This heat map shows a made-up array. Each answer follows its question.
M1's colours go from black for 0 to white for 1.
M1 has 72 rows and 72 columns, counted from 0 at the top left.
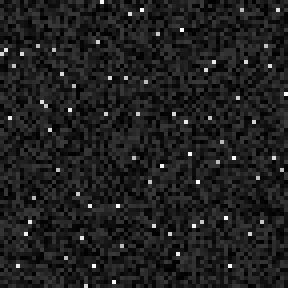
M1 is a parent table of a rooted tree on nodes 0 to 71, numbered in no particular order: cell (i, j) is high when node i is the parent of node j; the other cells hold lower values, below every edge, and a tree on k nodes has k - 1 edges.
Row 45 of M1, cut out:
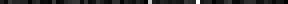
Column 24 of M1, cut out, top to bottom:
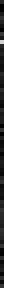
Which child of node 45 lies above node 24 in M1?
49
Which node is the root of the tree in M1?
41
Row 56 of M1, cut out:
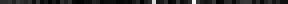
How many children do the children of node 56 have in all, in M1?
2
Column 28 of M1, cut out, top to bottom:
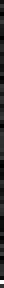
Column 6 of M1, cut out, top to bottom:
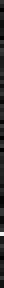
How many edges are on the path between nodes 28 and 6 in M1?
4
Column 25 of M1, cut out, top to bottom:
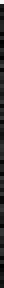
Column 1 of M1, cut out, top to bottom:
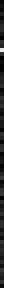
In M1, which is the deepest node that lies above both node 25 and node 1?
12
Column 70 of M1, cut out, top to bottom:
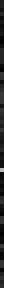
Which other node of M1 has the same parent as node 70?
14
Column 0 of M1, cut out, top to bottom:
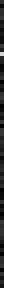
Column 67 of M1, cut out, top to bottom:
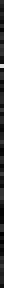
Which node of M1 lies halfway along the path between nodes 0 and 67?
32
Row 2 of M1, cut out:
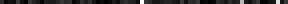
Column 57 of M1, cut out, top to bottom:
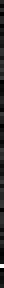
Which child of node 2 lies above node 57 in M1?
35
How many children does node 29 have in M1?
2
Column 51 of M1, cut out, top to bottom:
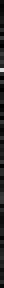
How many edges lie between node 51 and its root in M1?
8
